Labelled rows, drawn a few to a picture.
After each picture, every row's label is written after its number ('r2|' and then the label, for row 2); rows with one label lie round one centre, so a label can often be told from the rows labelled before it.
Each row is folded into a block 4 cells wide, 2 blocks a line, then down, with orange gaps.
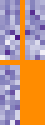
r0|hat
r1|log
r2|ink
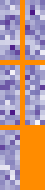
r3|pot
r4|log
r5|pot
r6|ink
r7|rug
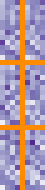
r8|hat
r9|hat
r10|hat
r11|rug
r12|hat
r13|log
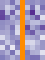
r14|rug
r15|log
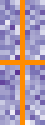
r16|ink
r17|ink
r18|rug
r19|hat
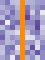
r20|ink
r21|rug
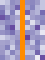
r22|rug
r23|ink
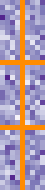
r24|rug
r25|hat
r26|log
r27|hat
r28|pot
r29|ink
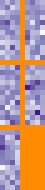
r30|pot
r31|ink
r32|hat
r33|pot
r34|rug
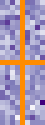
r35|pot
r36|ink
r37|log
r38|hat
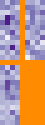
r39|pot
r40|hat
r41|pot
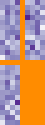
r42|hat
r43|rug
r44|hat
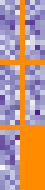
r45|rug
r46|pot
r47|ink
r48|pot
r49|rug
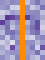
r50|pot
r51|rug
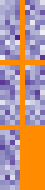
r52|hat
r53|ink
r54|rug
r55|rug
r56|rug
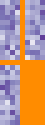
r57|rug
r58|hat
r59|pot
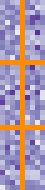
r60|ink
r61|pot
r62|ink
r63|ink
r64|hat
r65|log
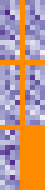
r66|log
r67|log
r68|hat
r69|log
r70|pot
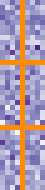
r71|rug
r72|pot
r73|hat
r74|ink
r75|ink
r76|rug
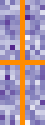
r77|pot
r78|rug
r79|log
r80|hat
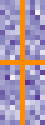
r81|ink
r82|log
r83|log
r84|rug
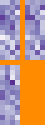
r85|rug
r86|rug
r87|log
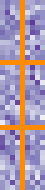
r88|log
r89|pot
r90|hat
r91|log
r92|rug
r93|rug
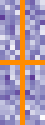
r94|rug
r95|ink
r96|log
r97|log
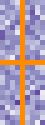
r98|ink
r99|log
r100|hat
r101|ink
